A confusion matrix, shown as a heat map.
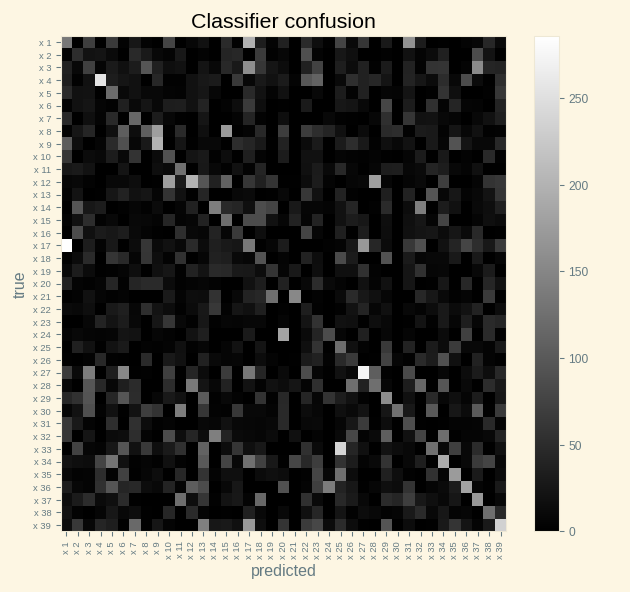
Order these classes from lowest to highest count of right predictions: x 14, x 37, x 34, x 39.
x 14, x 37, x 34, x 39
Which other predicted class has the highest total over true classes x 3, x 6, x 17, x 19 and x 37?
x 1
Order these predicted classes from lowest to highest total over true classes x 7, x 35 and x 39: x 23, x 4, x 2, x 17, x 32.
x 32, x 2, x 4, x 23, x 17
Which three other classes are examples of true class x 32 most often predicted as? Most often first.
x 14, x 34, x 29
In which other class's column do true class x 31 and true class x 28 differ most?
x 12
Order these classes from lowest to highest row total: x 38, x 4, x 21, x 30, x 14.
x 38, x 21, x 14, x 30, x 4
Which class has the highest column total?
x 17
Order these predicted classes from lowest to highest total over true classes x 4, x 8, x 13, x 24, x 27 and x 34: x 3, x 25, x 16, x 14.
x 14, x 16, x 25, x 3
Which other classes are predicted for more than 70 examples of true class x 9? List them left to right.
x 1, x 6, x 35
